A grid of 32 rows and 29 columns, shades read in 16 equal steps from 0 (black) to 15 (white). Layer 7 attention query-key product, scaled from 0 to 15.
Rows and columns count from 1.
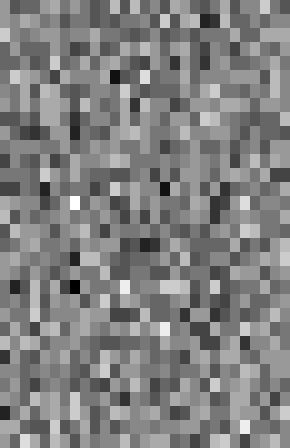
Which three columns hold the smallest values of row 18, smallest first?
15, 16, 13
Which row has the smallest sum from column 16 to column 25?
23
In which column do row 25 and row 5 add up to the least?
21
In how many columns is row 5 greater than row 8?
9
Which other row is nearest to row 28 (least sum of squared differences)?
10
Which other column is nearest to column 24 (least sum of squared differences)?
7
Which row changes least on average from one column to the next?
3
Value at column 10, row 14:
4
